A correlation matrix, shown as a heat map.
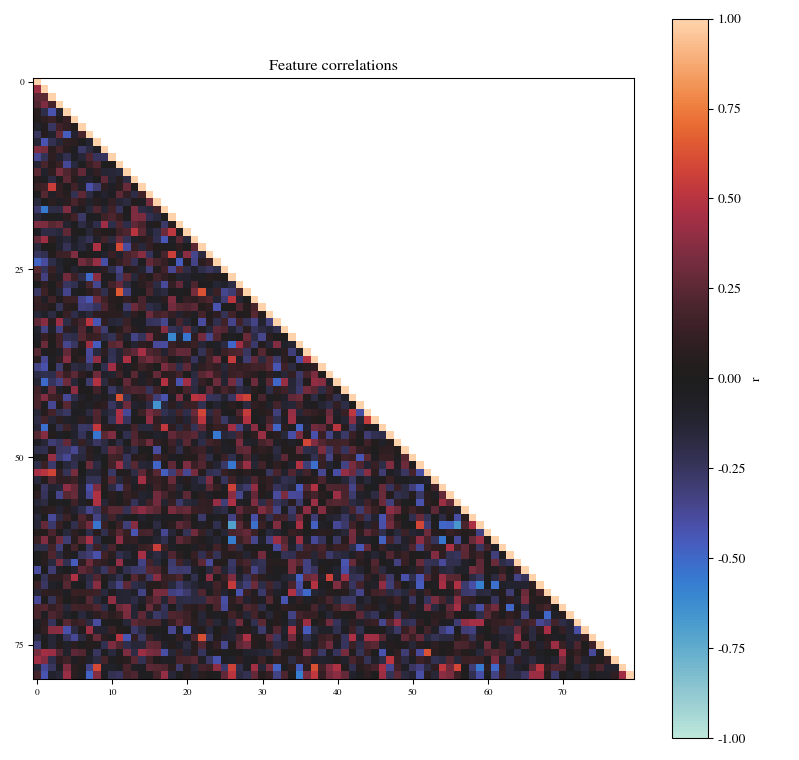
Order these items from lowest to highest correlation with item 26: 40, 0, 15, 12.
15, 0, 12, 40
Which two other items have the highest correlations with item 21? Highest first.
42, 1
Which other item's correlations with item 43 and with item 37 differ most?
16
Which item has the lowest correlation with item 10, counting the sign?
0
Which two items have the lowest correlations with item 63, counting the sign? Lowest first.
70, 8
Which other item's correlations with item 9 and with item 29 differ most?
59
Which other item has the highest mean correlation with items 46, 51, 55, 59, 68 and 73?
17
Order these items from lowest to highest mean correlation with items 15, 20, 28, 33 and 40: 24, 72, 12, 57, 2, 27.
2, 27, 72, 12, 57, 24
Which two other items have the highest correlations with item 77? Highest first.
47, 0
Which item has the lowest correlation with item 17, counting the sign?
1
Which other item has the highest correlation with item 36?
48
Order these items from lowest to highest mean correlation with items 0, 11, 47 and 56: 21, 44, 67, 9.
67, 44, 9, 21
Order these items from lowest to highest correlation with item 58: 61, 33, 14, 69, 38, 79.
79, 14, 38, 69, 33, 61
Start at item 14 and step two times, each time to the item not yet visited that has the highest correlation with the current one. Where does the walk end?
52
